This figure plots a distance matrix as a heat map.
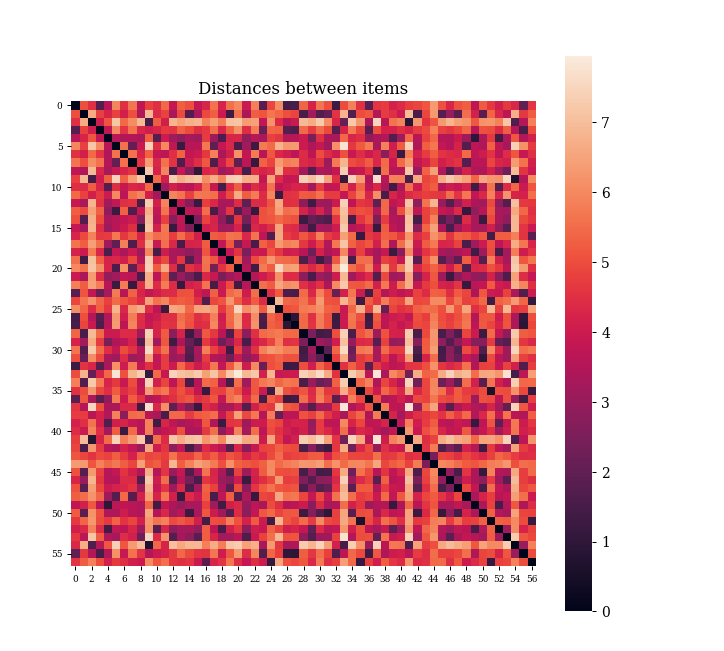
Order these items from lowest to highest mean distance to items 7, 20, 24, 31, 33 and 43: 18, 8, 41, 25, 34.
18, 8, 34, 41, 25
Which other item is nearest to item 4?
49
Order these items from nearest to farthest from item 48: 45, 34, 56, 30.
56, 45, 30, 34
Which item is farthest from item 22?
33
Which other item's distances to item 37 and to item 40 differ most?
6
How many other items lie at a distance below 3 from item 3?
7
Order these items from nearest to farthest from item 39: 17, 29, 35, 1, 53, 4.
4, 29, 17, 53, 1, 35
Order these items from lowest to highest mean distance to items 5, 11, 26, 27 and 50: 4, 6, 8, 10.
4, 10, 6, 8
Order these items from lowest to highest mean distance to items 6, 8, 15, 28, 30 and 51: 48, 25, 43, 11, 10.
10, 48, 43, 11, 25
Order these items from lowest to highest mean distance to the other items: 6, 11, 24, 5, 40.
40, 6, 5, 11, 24
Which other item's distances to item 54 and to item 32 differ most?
9
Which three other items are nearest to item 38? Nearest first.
11, 25, 6
